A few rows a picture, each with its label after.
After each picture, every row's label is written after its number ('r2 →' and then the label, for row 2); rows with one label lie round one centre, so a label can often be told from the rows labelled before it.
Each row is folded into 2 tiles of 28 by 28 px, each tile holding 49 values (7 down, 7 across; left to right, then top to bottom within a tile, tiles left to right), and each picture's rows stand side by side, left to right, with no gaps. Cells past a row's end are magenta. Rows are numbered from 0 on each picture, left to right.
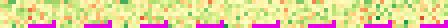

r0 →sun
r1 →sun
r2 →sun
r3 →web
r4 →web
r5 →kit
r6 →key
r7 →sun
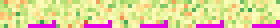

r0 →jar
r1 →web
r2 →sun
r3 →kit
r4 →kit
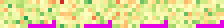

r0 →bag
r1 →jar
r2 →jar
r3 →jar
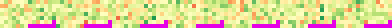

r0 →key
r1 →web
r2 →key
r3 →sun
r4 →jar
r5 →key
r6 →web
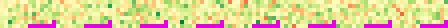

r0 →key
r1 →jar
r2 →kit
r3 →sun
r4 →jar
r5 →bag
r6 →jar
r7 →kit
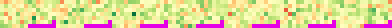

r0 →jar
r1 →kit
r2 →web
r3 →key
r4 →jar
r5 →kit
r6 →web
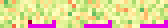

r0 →web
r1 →kit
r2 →bag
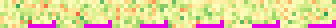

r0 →web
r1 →bag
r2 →bag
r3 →web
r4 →bag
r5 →kit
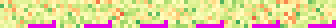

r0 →bag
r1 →bag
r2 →kit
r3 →kit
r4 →sun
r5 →jar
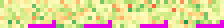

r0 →key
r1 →jar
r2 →kit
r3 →bag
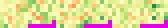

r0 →jar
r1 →jar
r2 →key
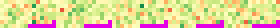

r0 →key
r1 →kit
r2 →bag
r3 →sun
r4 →bag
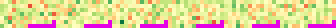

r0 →web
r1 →kit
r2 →key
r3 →sun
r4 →sun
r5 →bag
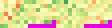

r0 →jar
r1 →sun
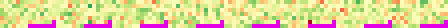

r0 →web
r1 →key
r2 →web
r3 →bag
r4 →jar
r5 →web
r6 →kit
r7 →jar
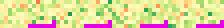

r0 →key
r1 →kit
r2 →web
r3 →jar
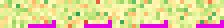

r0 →sun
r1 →web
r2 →kit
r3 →key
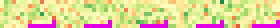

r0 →web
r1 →bag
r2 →bag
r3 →jar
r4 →web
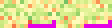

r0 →web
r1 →web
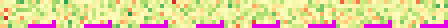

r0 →kit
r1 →sun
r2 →jar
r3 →jar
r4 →web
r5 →key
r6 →jar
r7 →key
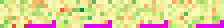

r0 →web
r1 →kit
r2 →web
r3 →jar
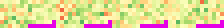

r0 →bag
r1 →kit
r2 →bag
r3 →kit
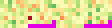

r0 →sun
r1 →key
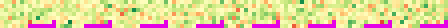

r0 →web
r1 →sun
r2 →kit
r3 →jar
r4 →web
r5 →web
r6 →sun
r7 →key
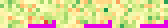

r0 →sun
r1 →bag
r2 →kit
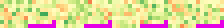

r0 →kit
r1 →kit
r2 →key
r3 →bag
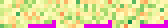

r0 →jar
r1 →bag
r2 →bag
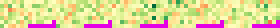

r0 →bag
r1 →jar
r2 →key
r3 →sun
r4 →key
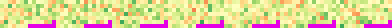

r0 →bag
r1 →bag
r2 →kit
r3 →key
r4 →jar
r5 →jar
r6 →bag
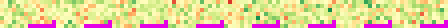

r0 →sun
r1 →sun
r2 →bag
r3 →jar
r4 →jar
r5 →bag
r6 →key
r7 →bag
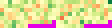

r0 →sun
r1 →kit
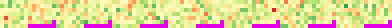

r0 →sun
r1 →bag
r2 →jar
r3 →key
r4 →kit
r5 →jar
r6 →bag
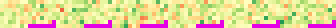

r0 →key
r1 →kit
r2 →sun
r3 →key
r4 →key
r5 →bag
